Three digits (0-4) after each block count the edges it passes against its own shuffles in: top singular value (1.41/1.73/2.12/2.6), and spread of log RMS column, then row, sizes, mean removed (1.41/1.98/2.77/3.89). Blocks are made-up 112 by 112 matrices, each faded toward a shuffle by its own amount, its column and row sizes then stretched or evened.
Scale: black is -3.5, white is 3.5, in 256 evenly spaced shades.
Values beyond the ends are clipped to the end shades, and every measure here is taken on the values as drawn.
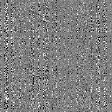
0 4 2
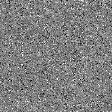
0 2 1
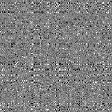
4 2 3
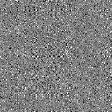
3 2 1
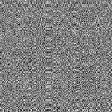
4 2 2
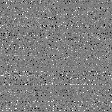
1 0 3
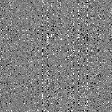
3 3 2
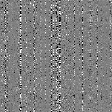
4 4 0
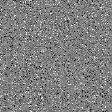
2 2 0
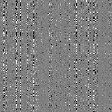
4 4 1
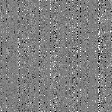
1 4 1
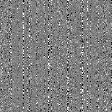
2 4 0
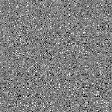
3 2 2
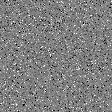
0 0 0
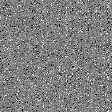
0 2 0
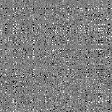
3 3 3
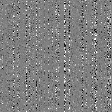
2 4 0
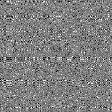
4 0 3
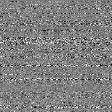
3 0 4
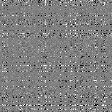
1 3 4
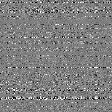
3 1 4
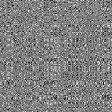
4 1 2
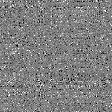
3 0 2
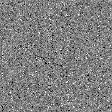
1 1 1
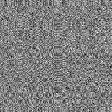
4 0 0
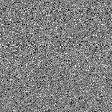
1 0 2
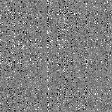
0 3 2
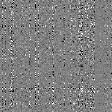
3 4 2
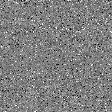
0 0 2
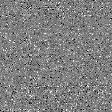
2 1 2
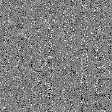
0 3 0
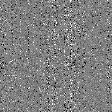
0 3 1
